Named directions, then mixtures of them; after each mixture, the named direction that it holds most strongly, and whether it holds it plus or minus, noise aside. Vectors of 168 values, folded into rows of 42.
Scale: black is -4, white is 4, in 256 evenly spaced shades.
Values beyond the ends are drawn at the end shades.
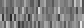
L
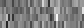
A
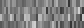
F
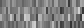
F, plus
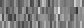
L, plus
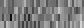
L, plus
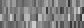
F, plus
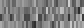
F, minus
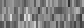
F, plus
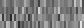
L, plus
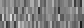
L, minus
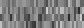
F, minus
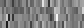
A, plus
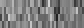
A, minus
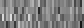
L, minus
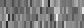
A, plus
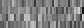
F, plus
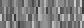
L, plus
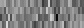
A, minus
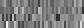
L, plus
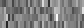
A, plus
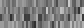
F, minus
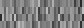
L, minus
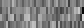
F, plus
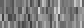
L, plus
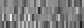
L, minus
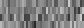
F, minus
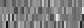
A, plus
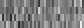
L, plus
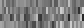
F, minus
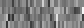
A, plus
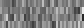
F, minus
